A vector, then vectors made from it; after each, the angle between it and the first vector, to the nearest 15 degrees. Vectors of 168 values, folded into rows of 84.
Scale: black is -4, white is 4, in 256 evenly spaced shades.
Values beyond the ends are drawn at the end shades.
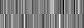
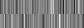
15 degrees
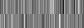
15 degrees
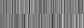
120 degrees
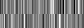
15 degrees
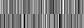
135 degrees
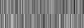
45 degrees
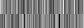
150 degrees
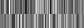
90 degrees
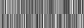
105 degrees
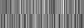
120 degrees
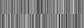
105 degrees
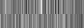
90 degrees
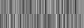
105 degrees
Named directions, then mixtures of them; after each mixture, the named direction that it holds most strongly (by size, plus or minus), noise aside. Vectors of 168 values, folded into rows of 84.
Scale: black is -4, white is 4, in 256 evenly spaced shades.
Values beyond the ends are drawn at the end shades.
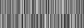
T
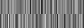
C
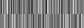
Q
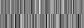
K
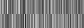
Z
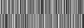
Z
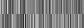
Z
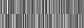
Z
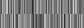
Q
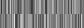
K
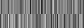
C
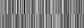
Z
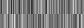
Q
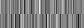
K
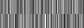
C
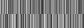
Z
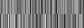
C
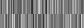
Q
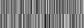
T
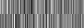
K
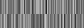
T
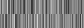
K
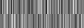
Q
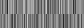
Q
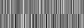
K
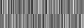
Q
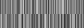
T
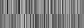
Z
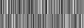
Q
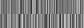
T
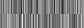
T
